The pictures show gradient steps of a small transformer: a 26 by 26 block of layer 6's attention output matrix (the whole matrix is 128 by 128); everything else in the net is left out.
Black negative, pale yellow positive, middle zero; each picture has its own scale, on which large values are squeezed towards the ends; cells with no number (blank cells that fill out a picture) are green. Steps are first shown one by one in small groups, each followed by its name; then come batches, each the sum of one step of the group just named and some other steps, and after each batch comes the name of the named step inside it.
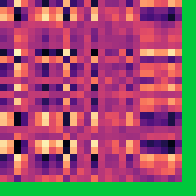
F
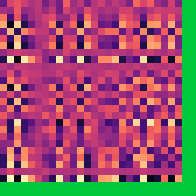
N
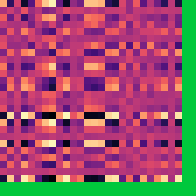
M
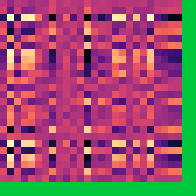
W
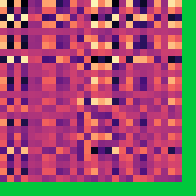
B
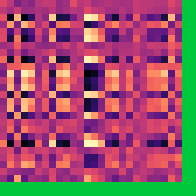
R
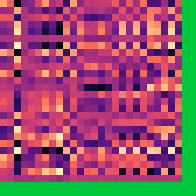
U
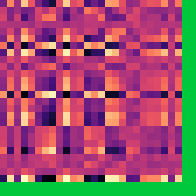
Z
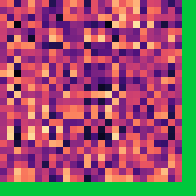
U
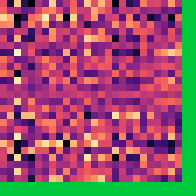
F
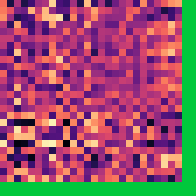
F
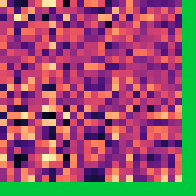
M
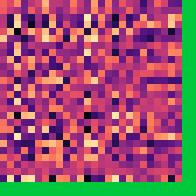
N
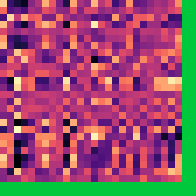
B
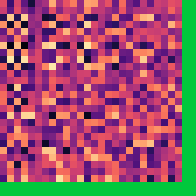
N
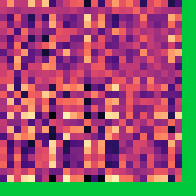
Z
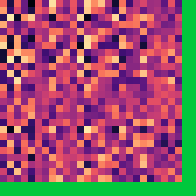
N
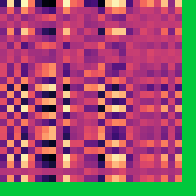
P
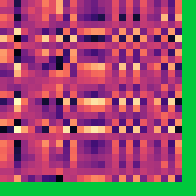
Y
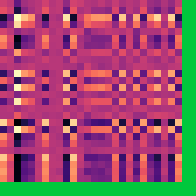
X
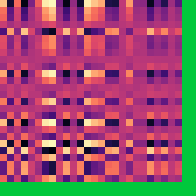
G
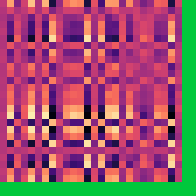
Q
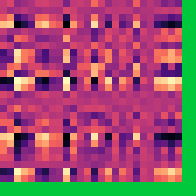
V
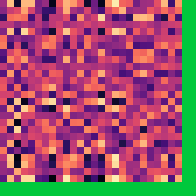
P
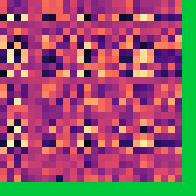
Y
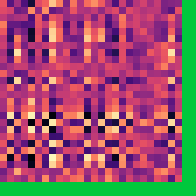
Q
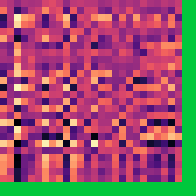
X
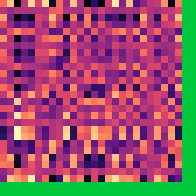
Y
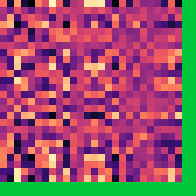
V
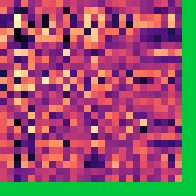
X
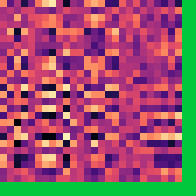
X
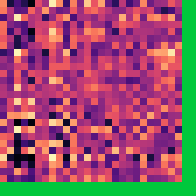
X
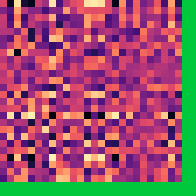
Q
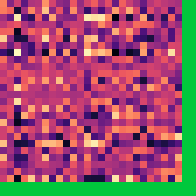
X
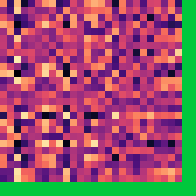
V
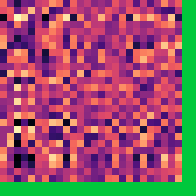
X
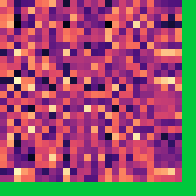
V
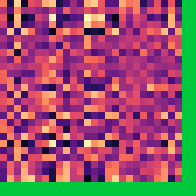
G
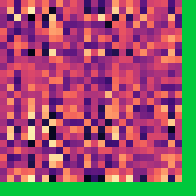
Q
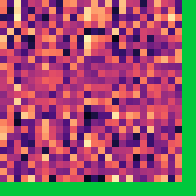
X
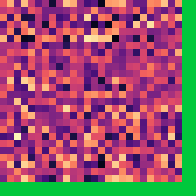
P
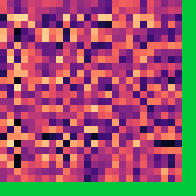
X
